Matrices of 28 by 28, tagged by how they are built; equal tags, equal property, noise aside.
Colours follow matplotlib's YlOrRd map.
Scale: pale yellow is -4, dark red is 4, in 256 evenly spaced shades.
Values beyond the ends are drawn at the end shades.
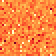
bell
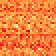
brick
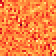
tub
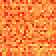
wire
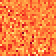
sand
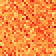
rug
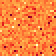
bell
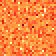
bell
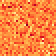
tub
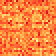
wire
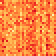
wire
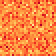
brick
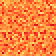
brick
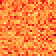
wire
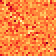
tub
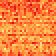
wire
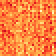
wire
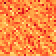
rug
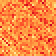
rug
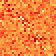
tub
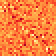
tub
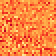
sand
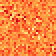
tub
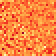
sand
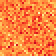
rug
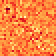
tub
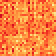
wire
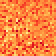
sand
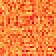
wire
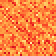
rug
